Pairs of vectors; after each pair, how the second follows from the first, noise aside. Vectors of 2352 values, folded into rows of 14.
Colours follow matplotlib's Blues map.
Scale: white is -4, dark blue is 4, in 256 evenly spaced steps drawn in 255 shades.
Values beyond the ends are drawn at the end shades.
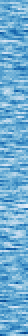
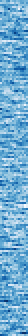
copied.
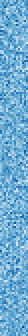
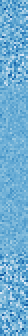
reversed, partly zeroed.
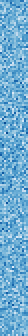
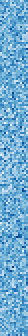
negated.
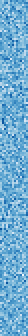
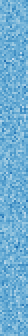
reversed, negated, shrunk.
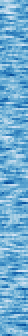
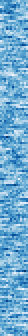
negated.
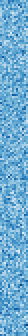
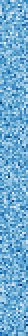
sign-scrambled.
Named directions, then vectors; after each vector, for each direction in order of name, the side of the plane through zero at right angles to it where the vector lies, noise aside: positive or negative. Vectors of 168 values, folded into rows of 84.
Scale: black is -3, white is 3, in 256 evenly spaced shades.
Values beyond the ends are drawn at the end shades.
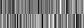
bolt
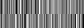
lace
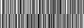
negative, negative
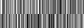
negative, negative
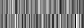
negative, positive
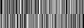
positive, positive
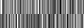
negative, negative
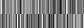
negative, negative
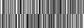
negative, negative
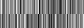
negative, negative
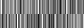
negative, negative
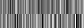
positive, negative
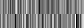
positive, negative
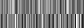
negative, positive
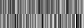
positive, negative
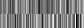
positive, negative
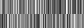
negative, negative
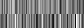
negative, positive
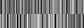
positive, positive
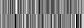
positive, negative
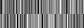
positive, positive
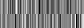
positive, negative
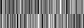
positive, positive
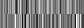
negative, positive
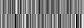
positive, negative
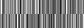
negative, negative
